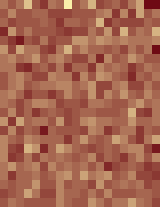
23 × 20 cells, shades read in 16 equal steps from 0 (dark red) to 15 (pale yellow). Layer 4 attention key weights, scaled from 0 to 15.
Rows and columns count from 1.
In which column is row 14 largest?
3
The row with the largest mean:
14
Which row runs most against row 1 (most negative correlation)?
8
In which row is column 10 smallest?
9
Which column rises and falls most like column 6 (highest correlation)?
20
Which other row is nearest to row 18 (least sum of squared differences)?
12
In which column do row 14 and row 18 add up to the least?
2
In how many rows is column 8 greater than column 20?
12
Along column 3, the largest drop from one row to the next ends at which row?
15
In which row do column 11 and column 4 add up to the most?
1
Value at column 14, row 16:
6
